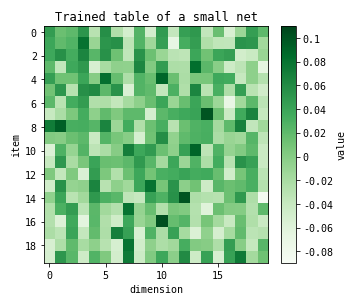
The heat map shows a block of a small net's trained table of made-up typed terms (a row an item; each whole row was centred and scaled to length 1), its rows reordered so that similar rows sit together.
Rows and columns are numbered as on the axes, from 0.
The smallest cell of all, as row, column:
14, 19
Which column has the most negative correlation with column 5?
7
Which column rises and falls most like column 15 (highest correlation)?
8
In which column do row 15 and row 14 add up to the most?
12
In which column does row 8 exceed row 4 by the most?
17
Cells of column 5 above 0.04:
5
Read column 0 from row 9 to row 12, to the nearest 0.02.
0 -0.06 -0.04 0
